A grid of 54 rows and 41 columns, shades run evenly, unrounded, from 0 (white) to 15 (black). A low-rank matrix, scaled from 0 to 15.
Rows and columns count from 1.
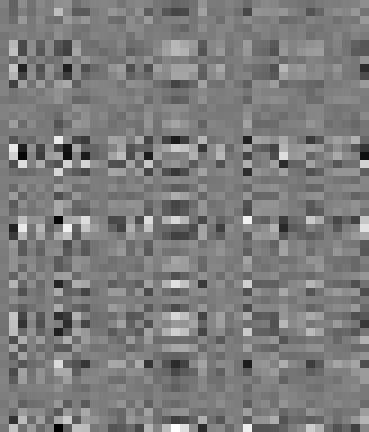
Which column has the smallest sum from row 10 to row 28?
32
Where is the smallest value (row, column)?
54, 20
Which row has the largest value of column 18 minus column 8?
29
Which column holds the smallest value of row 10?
2
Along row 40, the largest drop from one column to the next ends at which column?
9
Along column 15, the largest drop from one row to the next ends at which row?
21
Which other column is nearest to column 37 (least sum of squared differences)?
39
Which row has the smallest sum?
28
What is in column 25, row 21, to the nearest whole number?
10
